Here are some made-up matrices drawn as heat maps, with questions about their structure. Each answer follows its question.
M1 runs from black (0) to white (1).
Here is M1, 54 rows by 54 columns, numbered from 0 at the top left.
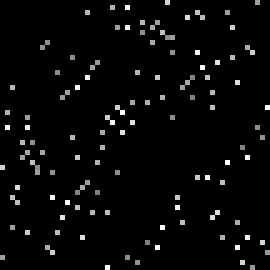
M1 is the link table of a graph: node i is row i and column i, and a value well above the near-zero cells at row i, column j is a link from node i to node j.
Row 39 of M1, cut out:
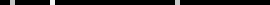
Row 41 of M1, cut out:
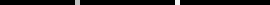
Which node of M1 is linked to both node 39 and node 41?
node 35
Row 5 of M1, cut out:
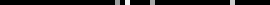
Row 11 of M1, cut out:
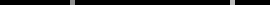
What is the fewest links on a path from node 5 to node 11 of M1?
2
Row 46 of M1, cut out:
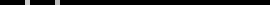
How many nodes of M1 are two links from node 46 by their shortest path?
4
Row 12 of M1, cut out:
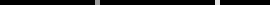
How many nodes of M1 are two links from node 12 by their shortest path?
3
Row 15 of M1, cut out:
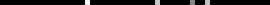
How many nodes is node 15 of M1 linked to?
4
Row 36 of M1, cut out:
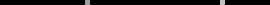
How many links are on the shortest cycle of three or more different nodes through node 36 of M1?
7
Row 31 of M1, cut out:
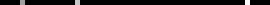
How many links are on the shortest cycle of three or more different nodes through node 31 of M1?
7
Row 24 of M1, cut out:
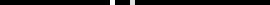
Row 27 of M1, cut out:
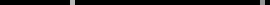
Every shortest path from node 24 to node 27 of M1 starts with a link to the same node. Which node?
node 26
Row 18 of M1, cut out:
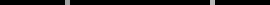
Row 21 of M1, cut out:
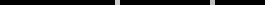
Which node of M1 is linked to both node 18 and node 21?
node 42
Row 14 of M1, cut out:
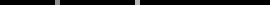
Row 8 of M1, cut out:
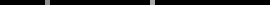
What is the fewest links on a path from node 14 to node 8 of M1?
5
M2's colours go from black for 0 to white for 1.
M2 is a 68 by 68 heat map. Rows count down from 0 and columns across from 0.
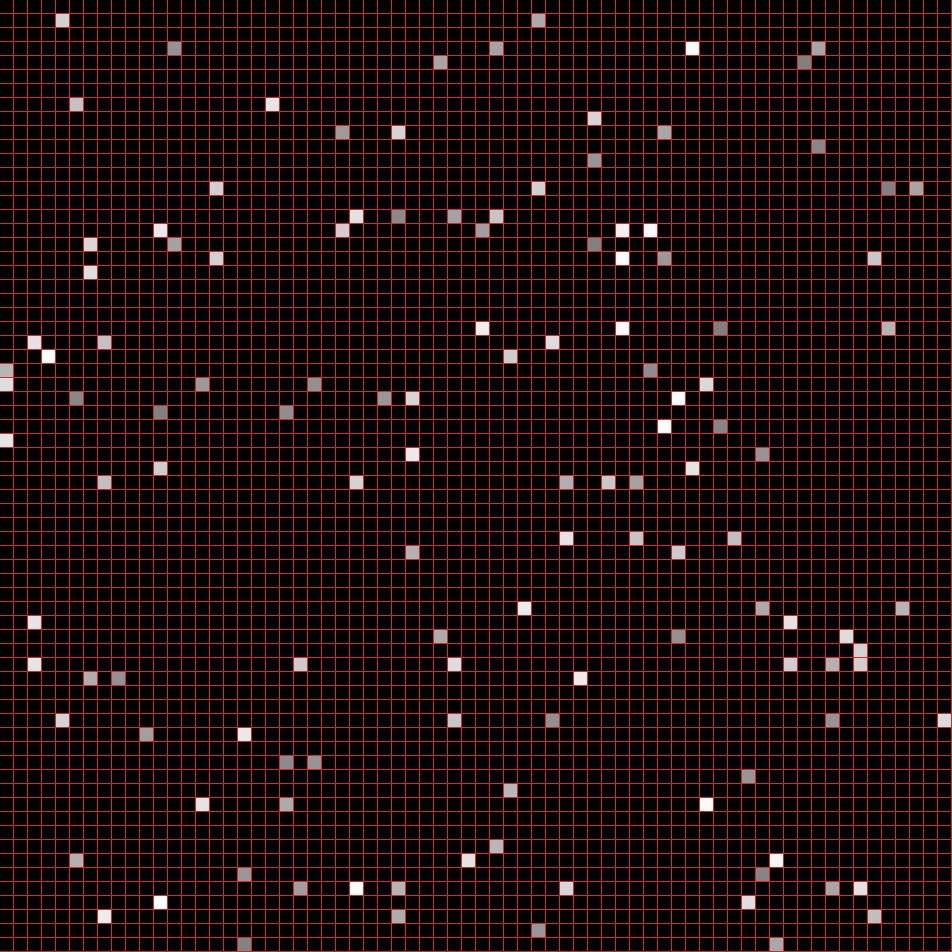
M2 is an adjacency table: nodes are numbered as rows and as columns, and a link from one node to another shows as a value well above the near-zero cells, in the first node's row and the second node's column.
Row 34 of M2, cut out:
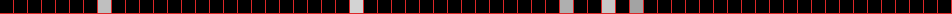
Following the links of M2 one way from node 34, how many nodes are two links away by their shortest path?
10
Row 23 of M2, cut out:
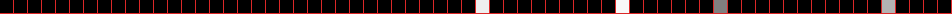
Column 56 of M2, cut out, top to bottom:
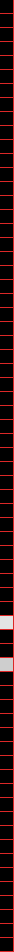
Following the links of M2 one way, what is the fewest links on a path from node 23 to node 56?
2
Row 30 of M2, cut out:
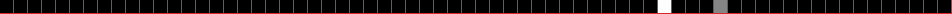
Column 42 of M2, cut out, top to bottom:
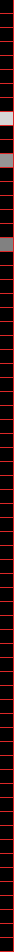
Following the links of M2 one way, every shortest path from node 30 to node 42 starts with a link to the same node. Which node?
node 51
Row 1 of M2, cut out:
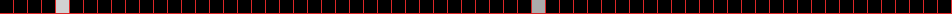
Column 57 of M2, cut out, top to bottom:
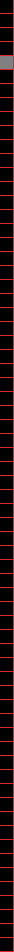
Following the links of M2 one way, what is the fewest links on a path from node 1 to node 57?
2
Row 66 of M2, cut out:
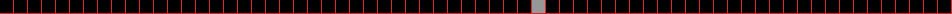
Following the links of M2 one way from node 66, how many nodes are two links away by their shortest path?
3
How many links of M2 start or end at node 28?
8
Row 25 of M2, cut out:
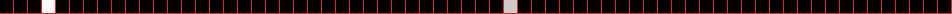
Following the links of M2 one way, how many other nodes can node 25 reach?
6
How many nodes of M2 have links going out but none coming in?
9
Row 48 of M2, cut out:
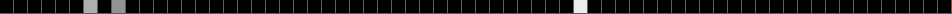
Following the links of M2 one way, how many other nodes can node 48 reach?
4
